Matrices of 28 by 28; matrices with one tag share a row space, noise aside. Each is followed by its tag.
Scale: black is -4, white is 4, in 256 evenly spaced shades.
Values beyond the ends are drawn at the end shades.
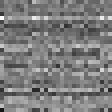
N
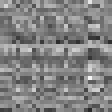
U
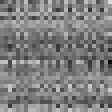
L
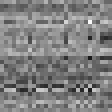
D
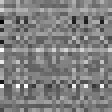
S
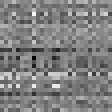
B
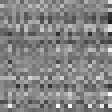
L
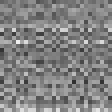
S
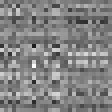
B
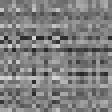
B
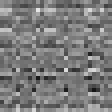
U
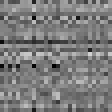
B
